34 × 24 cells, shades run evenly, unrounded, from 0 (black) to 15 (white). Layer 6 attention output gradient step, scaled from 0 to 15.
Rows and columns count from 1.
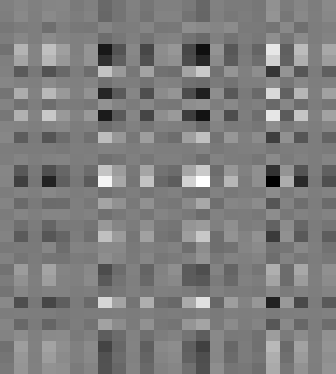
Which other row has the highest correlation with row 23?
14
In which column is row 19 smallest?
20
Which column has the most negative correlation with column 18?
16
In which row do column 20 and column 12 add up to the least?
17
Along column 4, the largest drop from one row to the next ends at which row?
7
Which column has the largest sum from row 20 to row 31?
15
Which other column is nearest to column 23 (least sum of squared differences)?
6
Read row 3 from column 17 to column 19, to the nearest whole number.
8 7 7
